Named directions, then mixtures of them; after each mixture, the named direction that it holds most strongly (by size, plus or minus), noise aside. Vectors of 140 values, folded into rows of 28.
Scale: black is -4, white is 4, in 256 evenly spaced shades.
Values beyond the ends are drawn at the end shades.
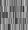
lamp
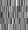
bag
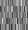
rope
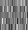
rope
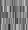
lamp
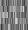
lamp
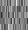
bag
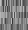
lamp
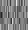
bag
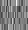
bag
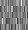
rope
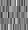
bag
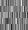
rope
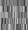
lamp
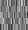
bag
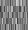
rope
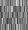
rope
